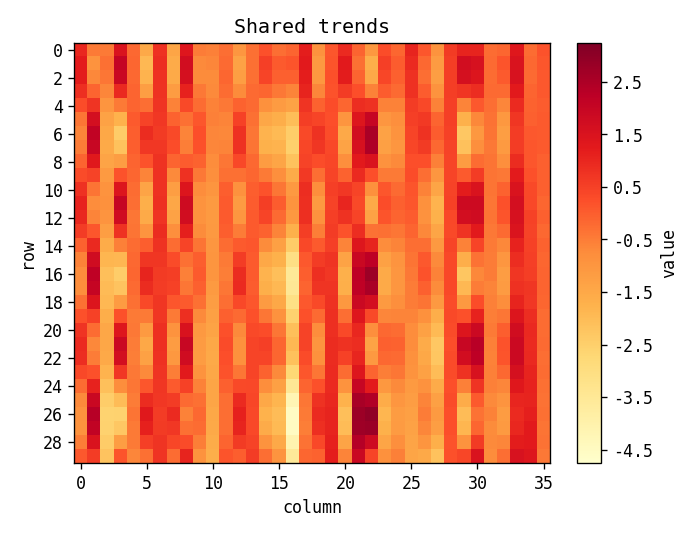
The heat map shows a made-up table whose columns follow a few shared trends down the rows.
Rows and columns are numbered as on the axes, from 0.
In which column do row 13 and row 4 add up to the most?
33
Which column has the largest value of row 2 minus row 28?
16
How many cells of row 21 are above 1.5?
5
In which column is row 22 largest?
30
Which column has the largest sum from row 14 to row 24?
21
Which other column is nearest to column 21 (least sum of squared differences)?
1
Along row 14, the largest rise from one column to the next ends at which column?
17
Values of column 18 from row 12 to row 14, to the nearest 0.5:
-1 -0.5 0
